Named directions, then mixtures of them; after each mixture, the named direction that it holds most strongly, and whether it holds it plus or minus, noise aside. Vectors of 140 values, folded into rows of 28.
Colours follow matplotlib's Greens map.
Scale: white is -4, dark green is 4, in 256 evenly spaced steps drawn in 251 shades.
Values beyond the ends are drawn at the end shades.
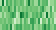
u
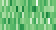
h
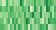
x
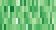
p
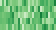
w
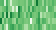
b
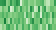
x, minus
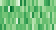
p, plus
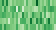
h, minus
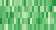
w, plus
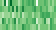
h, plus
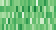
h, plus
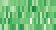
h, plus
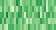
b, plus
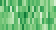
w, minus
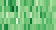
b, minus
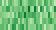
w, minus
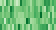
x, plus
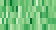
b, minus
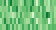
x, minus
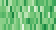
w, plus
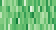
x, plus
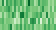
u, plus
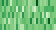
h, minus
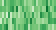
b, minus
